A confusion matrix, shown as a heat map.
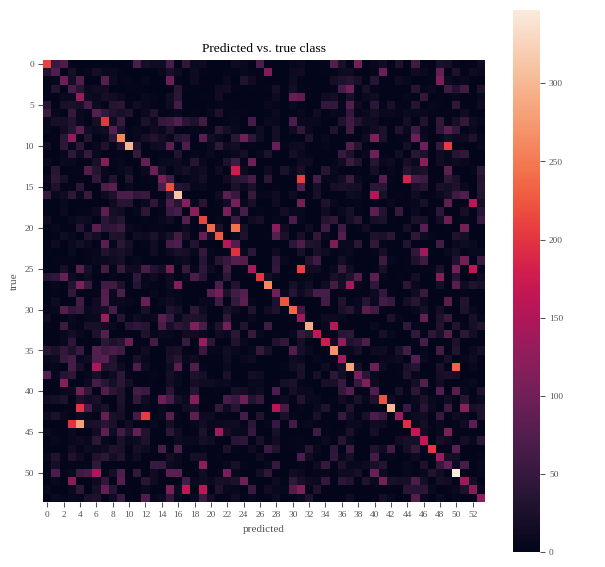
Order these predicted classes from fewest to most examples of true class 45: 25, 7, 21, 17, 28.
17, 28, 25, 7, 21
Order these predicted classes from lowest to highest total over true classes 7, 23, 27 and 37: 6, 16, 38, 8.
38, 8, 6, 16
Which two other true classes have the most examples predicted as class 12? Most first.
43, 29
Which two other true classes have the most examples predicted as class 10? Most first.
34, 16
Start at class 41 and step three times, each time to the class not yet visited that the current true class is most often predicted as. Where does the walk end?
35
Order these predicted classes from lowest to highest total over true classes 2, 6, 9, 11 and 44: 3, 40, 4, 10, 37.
10, 37, 40, 4, 3
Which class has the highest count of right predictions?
50
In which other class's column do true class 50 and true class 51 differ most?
6
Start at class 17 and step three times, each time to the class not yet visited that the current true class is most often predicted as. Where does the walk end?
49
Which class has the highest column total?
7
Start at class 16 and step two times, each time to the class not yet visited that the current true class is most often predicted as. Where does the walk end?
4
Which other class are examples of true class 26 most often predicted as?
48
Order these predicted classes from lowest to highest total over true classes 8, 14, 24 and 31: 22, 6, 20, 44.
20, 6, 22, 44
